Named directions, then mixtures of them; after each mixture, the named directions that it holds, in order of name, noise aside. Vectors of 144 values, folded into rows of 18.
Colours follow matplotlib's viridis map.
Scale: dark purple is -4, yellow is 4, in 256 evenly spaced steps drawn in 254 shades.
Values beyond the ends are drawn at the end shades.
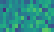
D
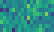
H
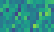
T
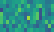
D, H, T.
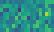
D, T.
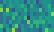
D, H.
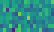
D, H, T.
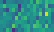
D, H, T.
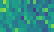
D, H.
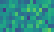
D.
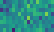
H.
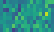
D, H, T.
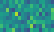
D, H, T.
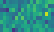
D, H, T.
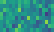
D, T.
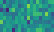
H.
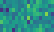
H.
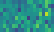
D, T.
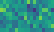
D, H, T.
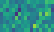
T.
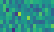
D, H, T.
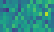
D, H, T.
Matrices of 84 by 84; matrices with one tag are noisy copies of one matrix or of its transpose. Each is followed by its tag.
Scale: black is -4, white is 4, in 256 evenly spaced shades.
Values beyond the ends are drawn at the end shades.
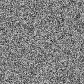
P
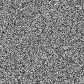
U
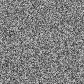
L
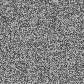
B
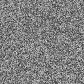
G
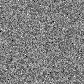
L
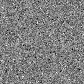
L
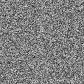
L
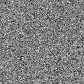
G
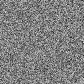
U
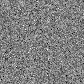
B
